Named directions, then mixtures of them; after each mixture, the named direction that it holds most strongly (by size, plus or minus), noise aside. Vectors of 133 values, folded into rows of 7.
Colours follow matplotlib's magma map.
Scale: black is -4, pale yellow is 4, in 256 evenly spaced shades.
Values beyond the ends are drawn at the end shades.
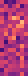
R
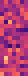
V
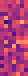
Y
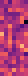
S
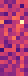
R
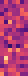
V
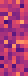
Y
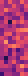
V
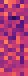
R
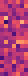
Y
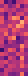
R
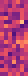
Y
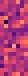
Y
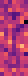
S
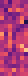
S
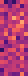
R
